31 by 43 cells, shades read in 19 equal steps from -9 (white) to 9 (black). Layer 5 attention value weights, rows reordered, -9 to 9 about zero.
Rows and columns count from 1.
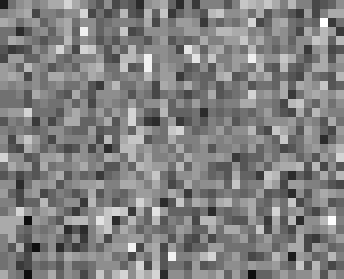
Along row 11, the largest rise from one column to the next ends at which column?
37
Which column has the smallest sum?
16
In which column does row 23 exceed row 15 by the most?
22
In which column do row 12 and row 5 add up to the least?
31
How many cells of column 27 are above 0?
11
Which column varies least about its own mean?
6
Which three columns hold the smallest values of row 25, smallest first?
42, 13, 14
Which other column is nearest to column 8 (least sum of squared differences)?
24
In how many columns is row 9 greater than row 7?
20
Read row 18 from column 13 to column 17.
1 -3 -2 1 -4
